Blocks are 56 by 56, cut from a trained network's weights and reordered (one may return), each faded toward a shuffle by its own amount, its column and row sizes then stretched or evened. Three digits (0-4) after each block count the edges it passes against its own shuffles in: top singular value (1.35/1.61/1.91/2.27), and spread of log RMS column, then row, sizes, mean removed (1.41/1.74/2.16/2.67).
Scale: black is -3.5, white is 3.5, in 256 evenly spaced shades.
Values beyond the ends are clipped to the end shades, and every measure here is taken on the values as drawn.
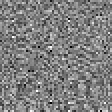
3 0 0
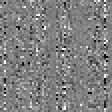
1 4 1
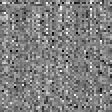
3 3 1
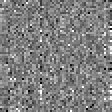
2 2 0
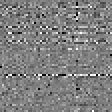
4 0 4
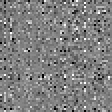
0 4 3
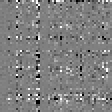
1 4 4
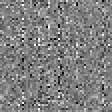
2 3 1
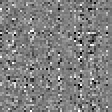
1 4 2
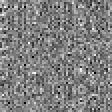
3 1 1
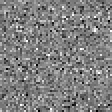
1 1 2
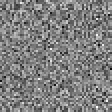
4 0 0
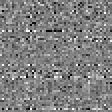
2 1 4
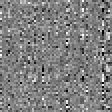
2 4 0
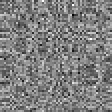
4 0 2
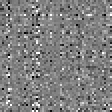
2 4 3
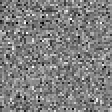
1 0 1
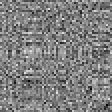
4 1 1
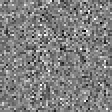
1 2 0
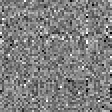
2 1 0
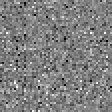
0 1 1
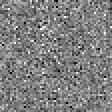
1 1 0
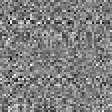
4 1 3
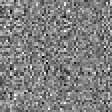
3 2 1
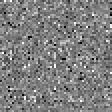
0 1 2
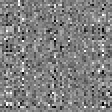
3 4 2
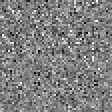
1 1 1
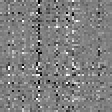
2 4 3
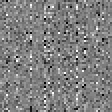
2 4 0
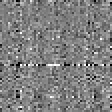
3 2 3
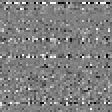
3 1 4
